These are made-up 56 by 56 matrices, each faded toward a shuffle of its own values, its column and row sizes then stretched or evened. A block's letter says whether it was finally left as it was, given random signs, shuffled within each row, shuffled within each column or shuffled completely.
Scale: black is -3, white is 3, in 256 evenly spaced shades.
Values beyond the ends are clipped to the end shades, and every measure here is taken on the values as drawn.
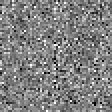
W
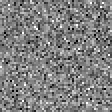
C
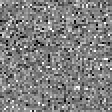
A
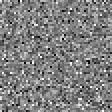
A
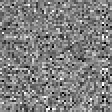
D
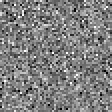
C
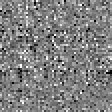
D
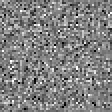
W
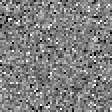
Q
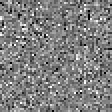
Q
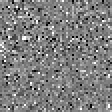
W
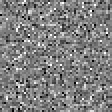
W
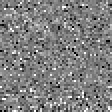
A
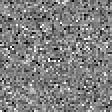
A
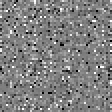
W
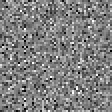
Q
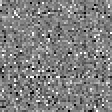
W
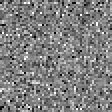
A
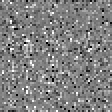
W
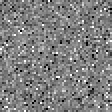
C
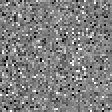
Q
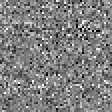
D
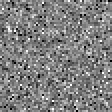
C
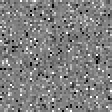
Q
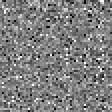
W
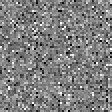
Q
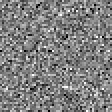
A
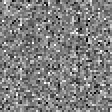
Q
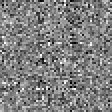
D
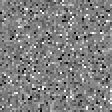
C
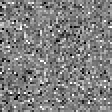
W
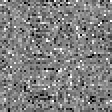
D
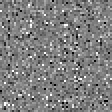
Q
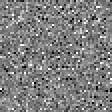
A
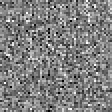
Q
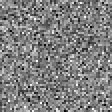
C
